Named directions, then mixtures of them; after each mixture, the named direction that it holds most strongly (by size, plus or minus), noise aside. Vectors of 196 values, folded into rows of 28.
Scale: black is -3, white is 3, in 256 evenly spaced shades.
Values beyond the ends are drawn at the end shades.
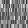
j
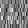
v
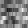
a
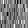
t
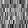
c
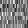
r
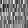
r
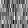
j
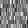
r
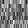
c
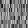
j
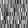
v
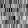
j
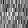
r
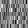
j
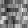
a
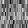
c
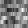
a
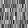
c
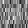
c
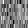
c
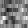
a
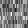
r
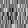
v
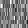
j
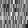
r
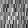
v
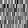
r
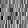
v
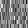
j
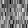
c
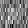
c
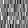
v
